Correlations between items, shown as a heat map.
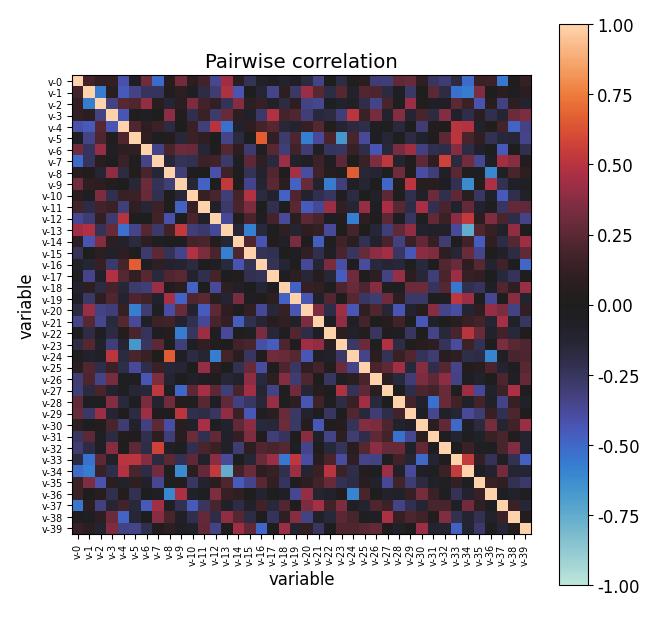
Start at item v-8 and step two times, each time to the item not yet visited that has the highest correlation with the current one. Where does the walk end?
v-3
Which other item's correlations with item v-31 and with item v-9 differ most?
v-29
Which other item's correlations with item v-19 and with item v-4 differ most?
v-38
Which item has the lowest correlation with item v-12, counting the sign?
v-24
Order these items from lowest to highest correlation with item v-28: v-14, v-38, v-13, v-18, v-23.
v-14, v-23, v-18, v-38, v-13
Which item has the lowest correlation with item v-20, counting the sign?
v-5
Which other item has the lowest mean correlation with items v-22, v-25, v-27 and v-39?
v-9
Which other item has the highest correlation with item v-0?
v-13
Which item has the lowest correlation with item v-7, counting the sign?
v-0
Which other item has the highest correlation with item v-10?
v-15
